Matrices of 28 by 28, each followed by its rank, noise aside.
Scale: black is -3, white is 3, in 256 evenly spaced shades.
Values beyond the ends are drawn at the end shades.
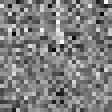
eight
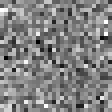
eight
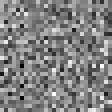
eight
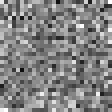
seven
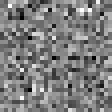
six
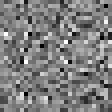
five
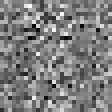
seven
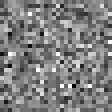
seven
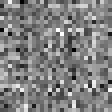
six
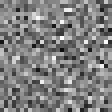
seven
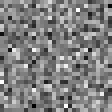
eight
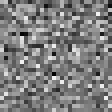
eight
